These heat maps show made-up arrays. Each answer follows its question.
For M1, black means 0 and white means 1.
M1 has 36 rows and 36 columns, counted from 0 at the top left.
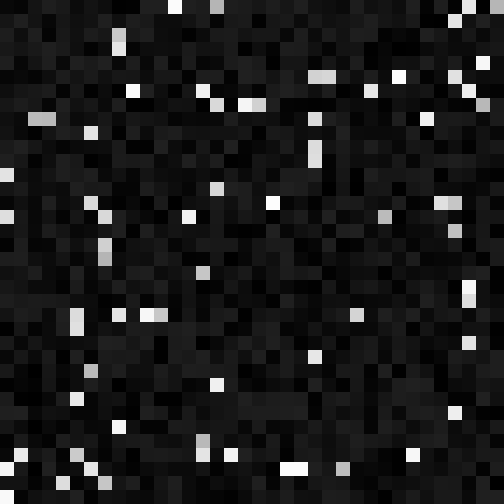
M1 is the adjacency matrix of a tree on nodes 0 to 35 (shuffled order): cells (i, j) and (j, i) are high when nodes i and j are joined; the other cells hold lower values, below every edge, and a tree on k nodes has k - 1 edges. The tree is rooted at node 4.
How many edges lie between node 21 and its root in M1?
6
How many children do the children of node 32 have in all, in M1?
3
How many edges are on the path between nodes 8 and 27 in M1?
9
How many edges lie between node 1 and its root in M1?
9
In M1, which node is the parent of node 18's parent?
34
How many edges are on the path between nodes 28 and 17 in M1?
9
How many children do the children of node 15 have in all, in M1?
3
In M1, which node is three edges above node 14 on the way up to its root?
0
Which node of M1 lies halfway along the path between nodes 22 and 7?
6
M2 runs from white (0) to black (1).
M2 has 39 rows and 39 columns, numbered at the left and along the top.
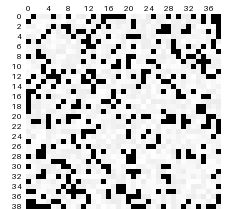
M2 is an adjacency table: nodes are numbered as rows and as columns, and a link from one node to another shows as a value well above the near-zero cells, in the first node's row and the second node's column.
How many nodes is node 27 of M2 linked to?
9
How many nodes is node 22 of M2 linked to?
6
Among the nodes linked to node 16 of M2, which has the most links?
node 0
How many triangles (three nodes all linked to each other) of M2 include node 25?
0
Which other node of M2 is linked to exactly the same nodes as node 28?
node 8
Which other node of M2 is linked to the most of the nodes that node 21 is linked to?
node 3
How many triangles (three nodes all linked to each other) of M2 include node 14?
2
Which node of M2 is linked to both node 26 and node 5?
node 12
